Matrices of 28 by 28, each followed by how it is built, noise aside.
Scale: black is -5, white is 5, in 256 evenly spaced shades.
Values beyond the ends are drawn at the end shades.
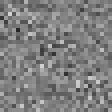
block diagonal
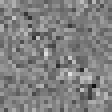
banded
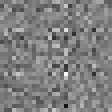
low rank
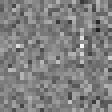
uneven columns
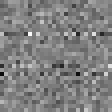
uneven rows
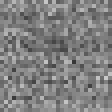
blocks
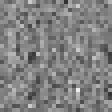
low rank
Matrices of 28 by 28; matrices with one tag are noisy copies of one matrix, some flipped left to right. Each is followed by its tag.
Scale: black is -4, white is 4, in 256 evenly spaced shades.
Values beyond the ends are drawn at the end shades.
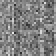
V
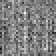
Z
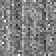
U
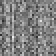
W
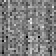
Z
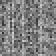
W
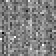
Z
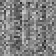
U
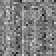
U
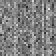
W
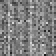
Z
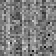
U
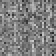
W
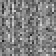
W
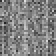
Z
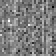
W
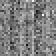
U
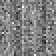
U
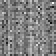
Z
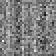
U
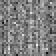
Z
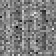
U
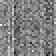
V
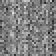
Z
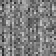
W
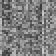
V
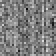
W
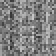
U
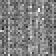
Z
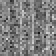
U
